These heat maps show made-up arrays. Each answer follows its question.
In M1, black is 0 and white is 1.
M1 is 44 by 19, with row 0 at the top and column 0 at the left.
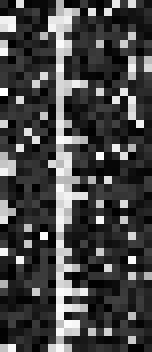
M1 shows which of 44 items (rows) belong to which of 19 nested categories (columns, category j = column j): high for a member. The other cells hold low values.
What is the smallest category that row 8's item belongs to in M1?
18
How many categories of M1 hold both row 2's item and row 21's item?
4
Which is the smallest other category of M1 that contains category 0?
8
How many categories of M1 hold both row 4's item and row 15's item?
1
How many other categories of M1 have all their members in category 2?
1
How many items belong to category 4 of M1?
3
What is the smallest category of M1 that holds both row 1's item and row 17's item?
9
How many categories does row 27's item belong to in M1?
5
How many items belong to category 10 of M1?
5
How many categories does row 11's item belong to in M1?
5
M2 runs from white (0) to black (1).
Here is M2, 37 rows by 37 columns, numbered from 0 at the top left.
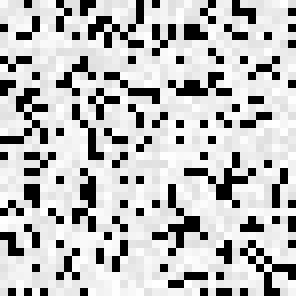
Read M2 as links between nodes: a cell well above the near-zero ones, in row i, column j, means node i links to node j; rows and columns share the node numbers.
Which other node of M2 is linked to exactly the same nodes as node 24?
node 23
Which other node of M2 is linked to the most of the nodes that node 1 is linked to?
node 15
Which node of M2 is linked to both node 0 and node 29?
node 19
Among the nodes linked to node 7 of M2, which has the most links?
node 3
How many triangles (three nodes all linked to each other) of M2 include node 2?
4
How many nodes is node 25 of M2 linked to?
9
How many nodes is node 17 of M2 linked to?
10
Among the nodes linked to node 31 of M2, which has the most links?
node 28
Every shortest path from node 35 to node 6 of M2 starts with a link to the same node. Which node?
node 22
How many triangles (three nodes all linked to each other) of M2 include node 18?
1
